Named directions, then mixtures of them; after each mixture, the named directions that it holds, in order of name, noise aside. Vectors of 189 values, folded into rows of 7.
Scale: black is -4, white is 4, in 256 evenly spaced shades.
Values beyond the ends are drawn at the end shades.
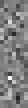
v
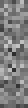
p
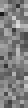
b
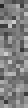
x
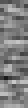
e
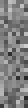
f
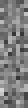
b, f, x.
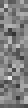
p, v.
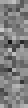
e, p.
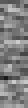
e.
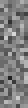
f, v, x.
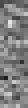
e, v, x.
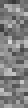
e, p, x.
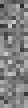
x.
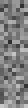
b, f, p.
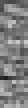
e, x.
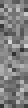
f, p, x.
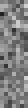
b.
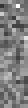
b, e, x.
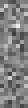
b, p, v.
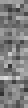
b, e, f.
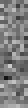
e, p, x.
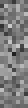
p, x.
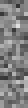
b, e.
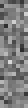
b, x.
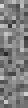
x.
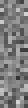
b, f, x.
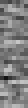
e.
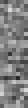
e, f.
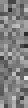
b, f.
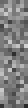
f, p.
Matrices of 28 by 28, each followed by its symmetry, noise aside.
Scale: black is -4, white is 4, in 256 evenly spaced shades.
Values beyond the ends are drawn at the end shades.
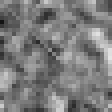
no symmetry.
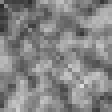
symmetric.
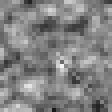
no symmetry.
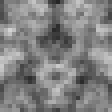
mirrored left to right.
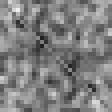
same after a half turn.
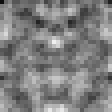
mirrored left to right.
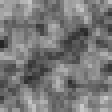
same after a half turn.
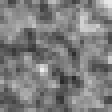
symmetric across the other diagonal.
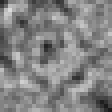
symmetric.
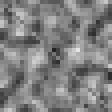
same after a half turn.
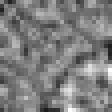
symmetric.
